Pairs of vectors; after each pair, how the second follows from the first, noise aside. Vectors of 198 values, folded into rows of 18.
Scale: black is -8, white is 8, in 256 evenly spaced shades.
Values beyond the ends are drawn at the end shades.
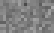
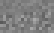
partly zeroed.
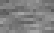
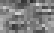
wrapped around, scaled up.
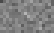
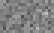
shuffled.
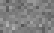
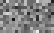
wrapped around, scaled up.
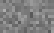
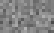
sign-scrambled.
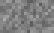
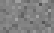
partly zeroed.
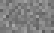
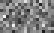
scaled up.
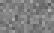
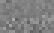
partly zeroed.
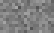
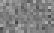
shuffled.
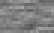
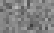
sign-scrambled.
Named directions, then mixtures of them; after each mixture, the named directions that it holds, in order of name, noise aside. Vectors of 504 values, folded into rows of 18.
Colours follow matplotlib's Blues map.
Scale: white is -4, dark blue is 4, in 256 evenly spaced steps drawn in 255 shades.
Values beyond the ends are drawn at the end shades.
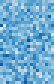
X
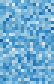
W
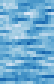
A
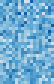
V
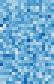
X.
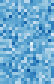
V, W, X.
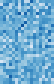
V.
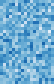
V, W.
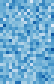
V, X.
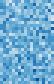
W.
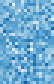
W, X.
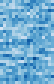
A, V, X.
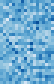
A, W, X.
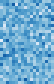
W, X.
